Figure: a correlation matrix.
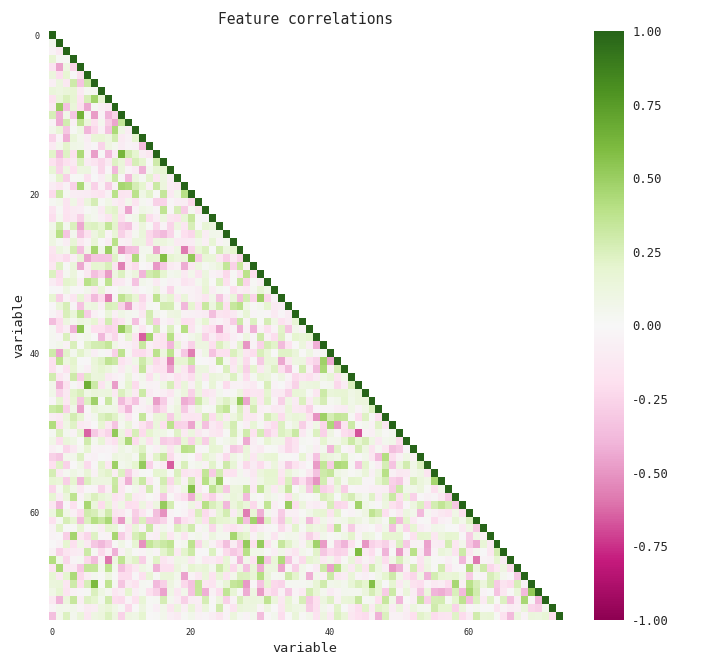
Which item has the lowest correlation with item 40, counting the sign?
20
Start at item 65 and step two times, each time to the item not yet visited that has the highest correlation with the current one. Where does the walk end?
5
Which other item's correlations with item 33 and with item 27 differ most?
8
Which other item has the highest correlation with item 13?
54
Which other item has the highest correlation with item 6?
69
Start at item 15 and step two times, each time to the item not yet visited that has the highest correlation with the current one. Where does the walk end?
4
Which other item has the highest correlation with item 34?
59
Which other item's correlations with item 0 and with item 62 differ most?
49
